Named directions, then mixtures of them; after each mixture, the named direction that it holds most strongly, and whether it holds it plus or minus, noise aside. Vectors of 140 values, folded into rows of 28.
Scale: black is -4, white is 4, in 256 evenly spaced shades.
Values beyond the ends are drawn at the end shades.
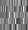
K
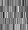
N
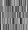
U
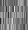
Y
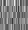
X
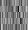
U, plus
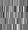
K, plus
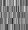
X, plus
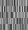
X, minus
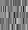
K, minus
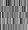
U, plus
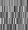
K, plus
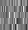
K, plus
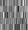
N, minus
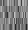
N, minus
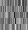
K, minus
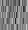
K, minus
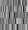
K, minus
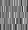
K, plus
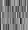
U, plus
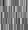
U, minus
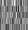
X, plus
